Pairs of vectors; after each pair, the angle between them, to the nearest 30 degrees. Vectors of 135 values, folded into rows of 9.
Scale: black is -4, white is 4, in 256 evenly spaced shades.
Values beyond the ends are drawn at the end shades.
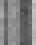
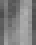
150 degrees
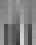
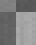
90 degrees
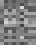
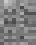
150 degrees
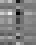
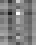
150 degrees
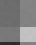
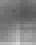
90 degrees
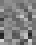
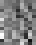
150 degrees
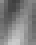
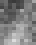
30 degrees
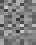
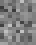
60 degrees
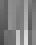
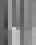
60 degrees
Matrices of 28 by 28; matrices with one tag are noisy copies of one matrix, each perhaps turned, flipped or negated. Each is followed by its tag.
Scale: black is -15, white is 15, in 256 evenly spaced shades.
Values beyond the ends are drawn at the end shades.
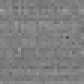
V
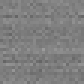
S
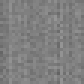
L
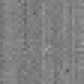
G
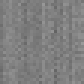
G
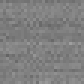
G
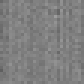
L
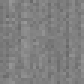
V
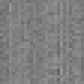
L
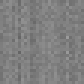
S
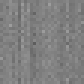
S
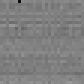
L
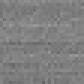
G
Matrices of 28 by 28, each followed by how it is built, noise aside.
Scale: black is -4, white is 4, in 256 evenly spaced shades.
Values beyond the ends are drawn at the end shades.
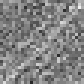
Hankel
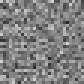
blocks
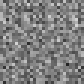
repeating columns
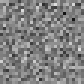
repeating columns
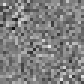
block diagonal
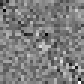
banded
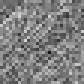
Hankel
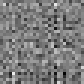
low rank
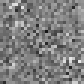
block diagonal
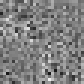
block diagonal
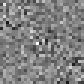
block diagonal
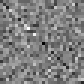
diagonal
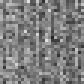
blocks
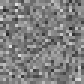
noise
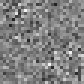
block diagonal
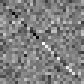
diagonal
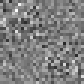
block diagonal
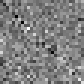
diagonal
